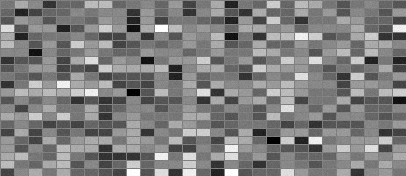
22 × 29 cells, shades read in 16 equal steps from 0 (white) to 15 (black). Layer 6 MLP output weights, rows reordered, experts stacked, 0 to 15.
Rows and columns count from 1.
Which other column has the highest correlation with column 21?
4
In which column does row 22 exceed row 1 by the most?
16
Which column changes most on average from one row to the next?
29
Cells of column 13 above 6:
17
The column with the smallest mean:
21
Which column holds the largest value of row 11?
1
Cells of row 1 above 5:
22
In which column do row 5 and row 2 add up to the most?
2
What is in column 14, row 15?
5
